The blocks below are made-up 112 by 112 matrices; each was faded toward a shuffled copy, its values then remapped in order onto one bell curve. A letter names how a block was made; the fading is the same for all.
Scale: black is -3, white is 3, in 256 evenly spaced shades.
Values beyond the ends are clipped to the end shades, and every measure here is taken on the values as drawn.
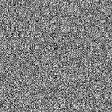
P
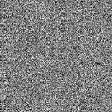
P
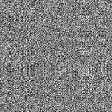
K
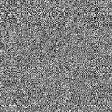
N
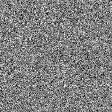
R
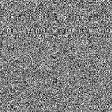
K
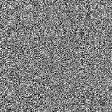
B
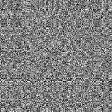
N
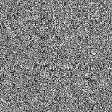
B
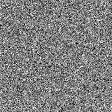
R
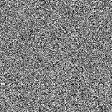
P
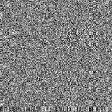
K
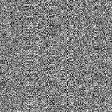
K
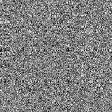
P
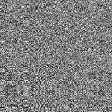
N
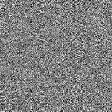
B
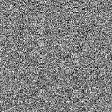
P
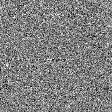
R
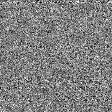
R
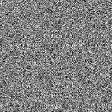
B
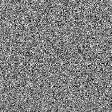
R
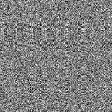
K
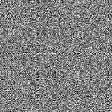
K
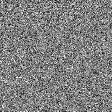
R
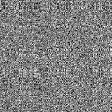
K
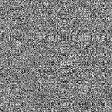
K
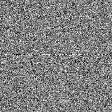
R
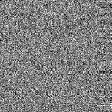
P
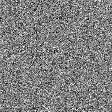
R
